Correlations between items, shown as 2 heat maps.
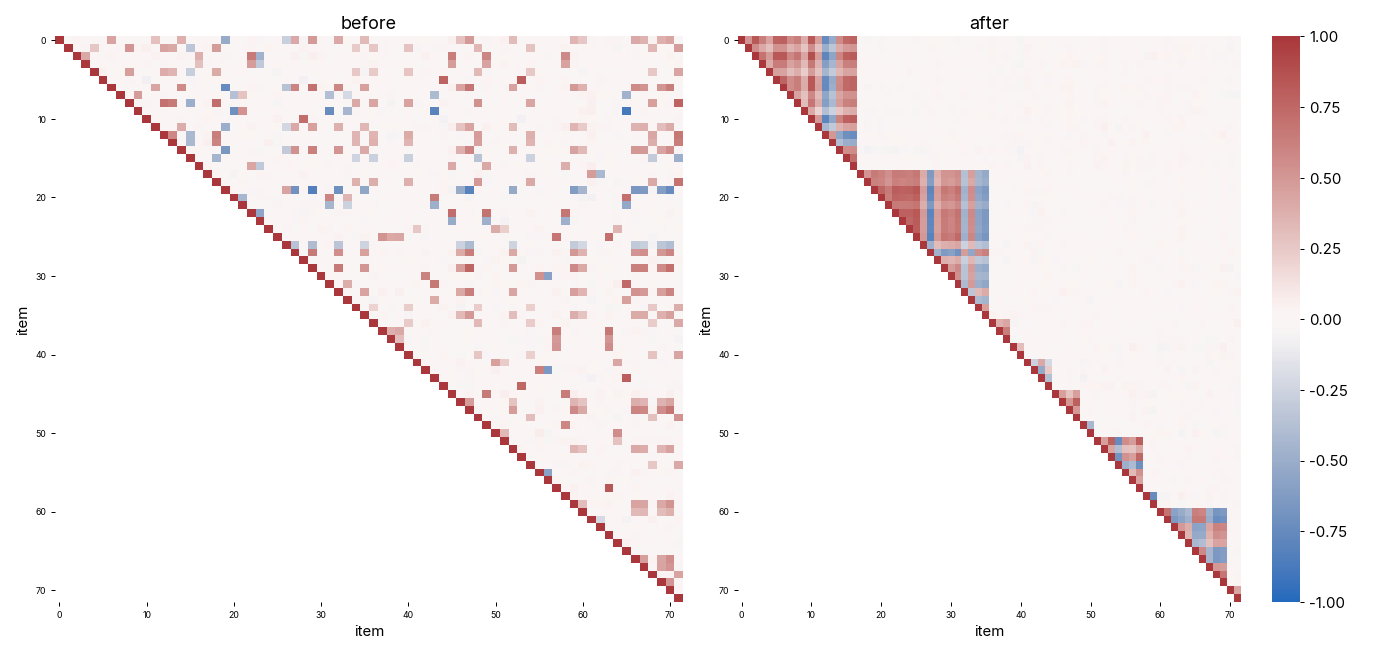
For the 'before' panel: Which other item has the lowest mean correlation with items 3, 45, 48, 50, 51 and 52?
23
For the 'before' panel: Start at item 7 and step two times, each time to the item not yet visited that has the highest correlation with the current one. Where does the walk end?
21
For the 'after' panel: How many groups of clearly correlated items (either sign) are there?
11
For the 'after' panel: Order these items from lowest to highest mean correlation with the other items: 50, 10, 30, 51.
50, 51, 30, 10
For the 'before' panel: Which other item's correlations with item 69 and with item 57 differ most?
63
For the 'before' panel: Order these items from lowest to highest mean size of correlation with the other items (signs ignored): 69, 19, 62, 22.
62, 22, 69, 19
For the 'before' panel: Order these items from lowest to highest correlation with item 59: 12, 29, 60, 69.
12, 60, 69, 29
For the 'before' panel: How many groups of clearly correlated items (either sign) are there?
10
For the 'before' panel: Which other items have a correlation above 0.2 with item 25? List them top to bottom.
37, 38, 39, 57, 63
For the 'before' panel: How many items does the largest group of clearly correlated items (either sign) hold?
19
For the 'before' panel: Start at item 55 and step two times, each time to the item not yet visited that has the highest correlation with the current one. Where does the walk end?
30
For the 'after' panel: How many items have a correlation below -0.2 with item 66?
6
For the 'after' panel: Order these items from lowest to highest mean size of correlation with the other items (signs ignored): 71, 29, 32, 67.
71, 67, 32, 29
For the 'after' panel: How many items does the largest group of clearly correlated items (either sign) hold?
19
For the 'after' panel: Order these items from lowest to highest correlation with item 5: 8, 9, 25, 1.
25, 9, 1, 8
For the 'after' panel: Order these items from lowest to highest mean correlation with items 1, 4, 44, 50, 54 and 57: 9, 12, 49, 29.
12, 49, 29, 9
